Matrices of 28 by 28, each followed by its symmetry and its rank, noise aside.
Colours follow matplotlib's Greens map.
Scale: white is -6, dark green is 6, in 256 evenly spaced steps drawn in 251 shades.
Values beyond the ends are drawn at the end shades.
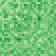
symmetric, rank four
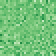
antisymmetric, rank six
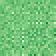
symmetric, rank four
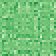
antisymmetric, rank four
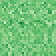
no symmetry, rank six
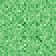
symmetric, rank six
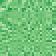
no symmetry, rank three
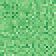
symmetric, rank four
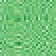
no symmetry, rank four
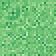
symmetric, rank six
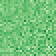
no symmetry, rank six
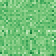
no symmetry, rank six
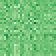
no symmetry, rank four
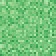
symmetric, rank four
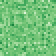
antisymmetric, rank six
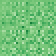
no symmetry, rank three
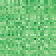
no symmetry, rank three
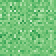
no symmetry, rank six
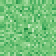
antisymmetric, rank six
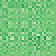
no symmetry, rank three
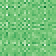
no symmetry, rank three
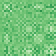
symmetric, rank three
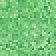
symmetric, rank six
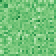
symmetric, rank six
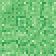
symmetric, rank four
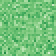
no symmetry, rank six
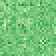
no symmetry, rank six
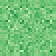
symmetric, rank four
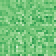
antisymmetric, rank four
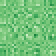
symmetric, rank three
